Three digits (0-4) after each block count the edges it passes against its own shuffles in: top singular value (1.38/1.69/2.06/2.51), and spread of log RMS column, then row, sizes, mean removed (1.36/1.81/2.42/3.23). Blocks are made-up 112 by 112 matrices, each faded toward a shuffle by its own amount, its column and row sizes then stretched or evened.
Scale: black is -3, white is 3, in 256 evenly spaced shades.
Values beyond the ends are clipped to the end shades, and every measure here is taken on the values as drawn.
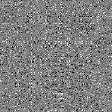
3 3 2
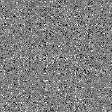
1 3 3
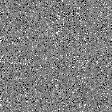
0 3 1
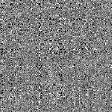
2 3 3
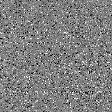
2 0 2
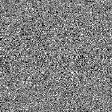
2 1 2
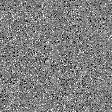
0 1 1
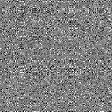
4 2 3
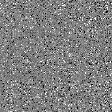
2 2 1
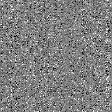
2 3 0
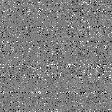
0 2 4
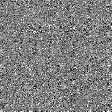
2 2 2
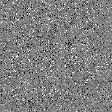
1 2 2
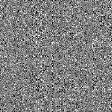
2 3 1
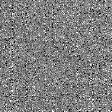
1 3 1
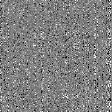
2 4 1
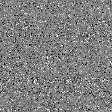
0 0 3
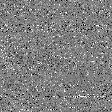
1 0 3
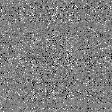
0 2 3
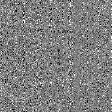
0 4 1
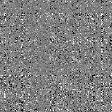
2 4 3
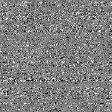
3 0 4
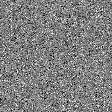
0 1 0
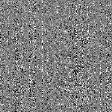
0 4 2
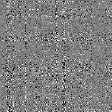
1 4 4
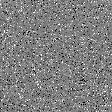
0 1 0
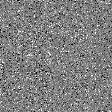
0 2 1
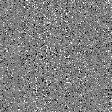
1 3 0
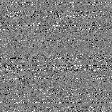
1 1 4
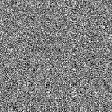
3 1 1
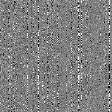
4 4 0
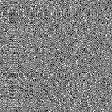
4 0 0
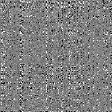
3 4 3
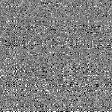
3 1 4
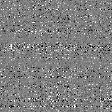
0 2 4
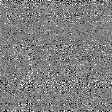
1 2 4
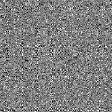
3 3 3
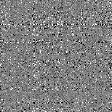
2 3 3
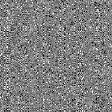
4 3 0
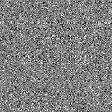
3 1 2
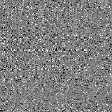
3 2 3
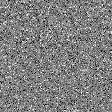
1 0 0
